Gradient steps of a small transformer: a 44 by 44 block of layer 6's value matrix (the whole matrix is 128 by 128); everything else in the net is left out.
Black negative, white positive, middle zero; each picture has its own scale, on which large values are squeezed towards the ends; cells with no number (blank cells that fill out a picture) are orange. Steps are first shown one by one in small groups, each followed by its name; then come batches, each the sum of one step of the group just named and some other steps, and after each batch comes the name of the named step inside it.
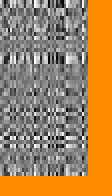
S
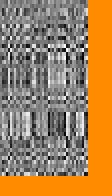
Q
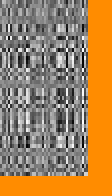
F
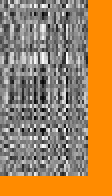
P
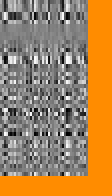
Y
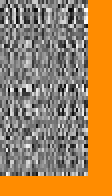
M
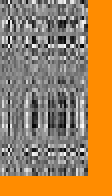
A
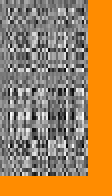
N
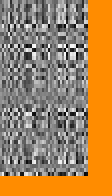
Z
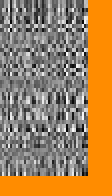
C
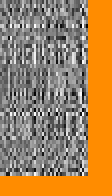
Q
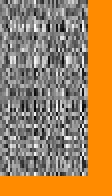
S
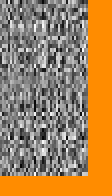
F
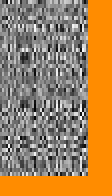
N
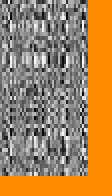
P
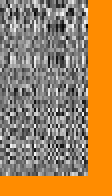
M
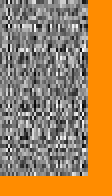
F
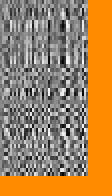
Y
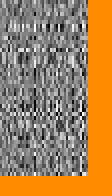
F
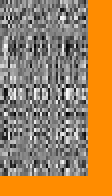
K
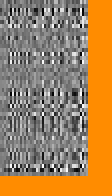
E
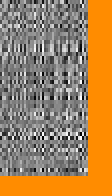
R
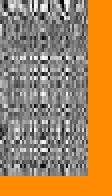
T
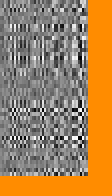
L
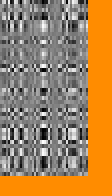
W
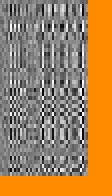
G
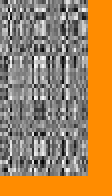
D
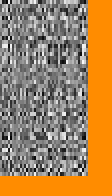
K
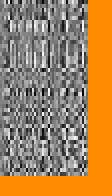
W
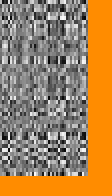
K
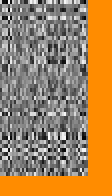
D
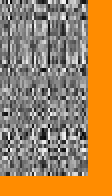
W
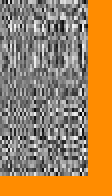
L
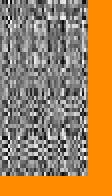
E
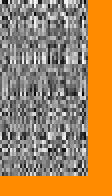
T
